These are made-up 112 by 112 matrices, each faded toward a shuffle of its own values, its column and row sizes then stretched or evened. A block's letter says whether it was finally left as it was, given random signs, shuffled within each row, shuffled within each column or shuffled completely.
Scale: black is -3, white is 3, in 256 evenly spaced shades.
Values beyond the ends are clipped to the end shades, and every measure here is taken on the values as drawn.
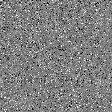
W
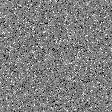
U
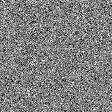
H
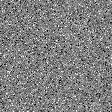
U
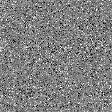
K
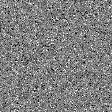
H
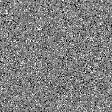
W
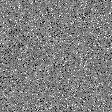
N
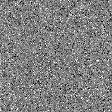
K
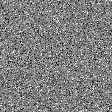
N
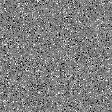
K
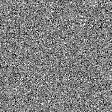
K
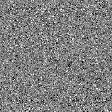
W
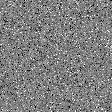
U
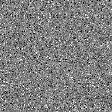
W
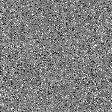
H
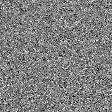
N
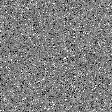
H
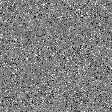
N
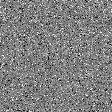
N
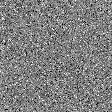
U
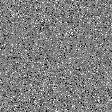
N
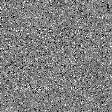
K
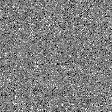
W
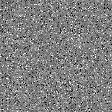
W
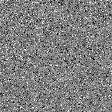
N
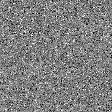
N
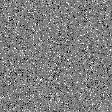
H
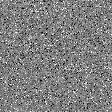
N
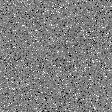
N
